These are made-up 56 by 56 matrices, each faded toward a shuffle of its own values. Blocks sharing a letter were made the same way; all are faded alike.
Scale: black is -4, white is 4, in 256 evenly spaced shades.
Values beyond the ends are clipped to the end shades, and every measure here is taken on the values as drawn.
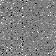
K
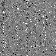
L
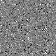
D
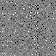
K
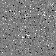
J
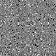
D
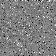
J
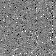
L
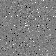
J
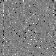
K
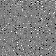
K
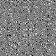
D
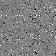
J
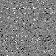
D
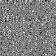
D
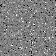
L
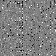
K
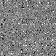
D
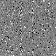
L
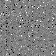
J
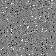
J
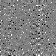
K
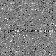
D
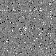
J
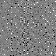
K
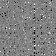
K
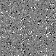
L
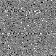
D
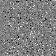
L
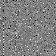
L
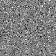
D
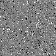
J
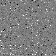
J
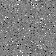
J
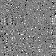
K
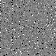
J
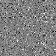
D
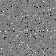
J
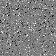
J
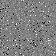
J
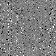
L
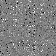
J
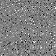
K
